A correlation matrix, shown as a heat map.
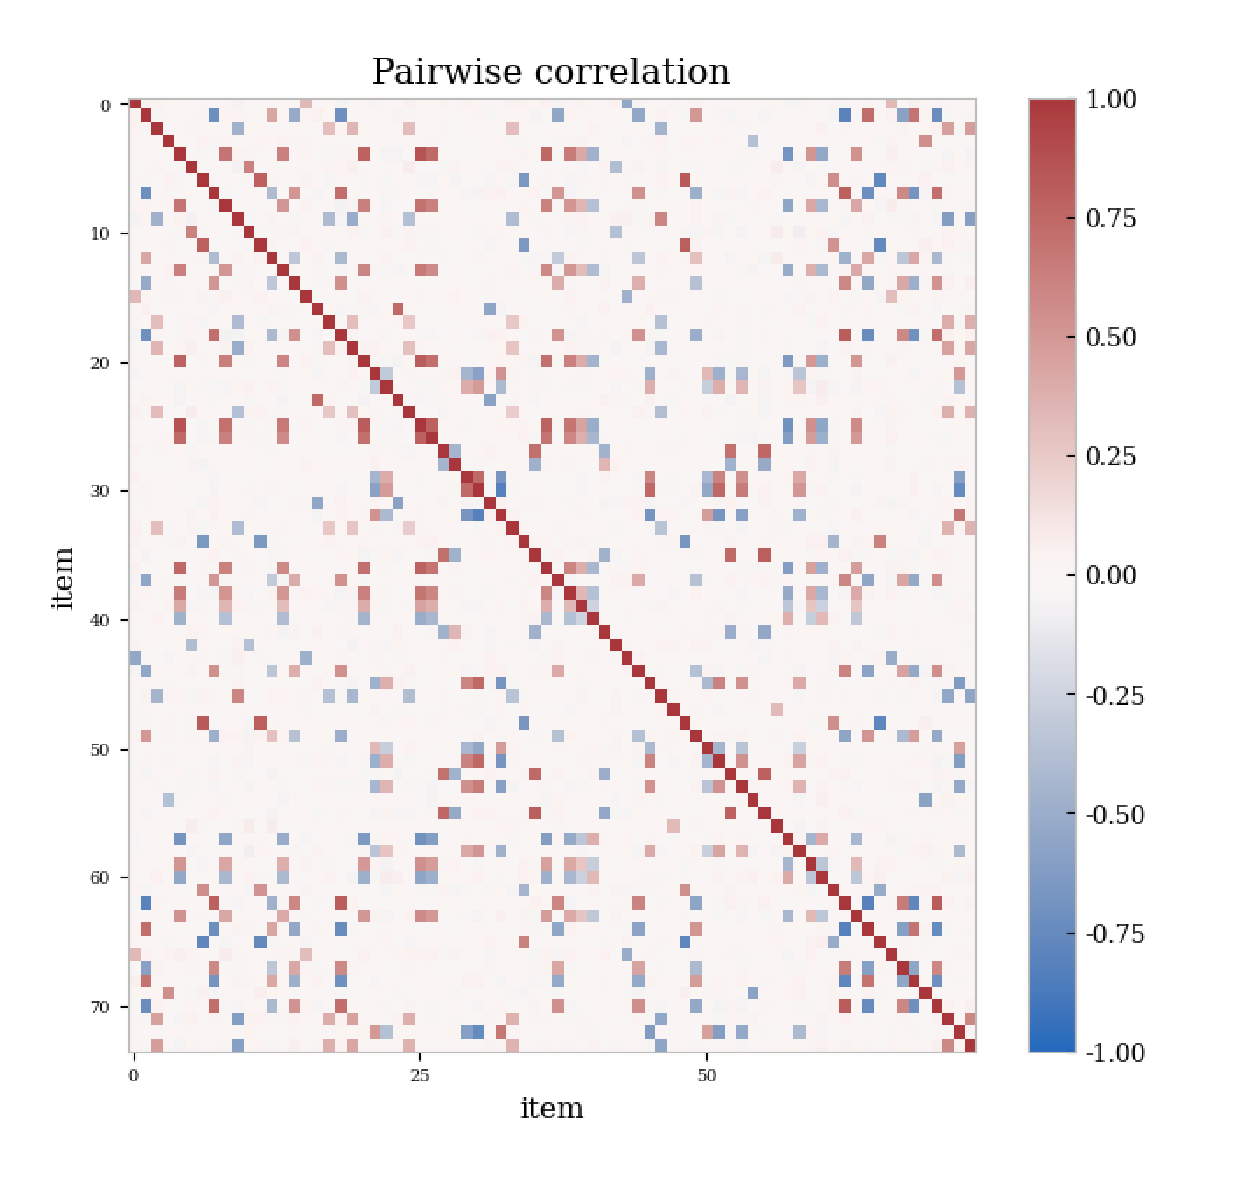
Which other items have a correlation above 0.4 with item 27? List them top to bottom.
35, 52, 55
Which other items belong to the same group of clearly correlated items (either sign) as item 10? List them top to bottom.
5, 42
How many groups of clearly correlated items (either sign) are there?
11
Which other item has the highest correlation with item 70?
62
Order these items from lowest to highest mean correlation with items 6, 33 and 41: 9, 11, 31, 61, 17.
9, 31, 17, 61, 11
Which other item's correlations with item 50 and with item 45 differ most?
30
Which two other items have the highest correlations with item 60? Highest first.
57, 40
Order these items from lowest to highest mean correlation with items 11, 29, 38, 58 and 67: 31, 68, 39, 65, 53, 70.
65, 68, 31, 39, 70, 53
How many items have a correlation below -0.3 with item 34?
4
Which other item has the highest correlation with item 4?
25
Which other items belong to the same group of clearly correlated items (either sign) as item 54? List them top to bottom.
3, 69
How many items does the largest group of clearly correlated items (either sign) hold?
14
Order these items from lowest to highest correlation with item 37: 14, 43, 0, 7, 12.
12, 0, 43, 14, 7
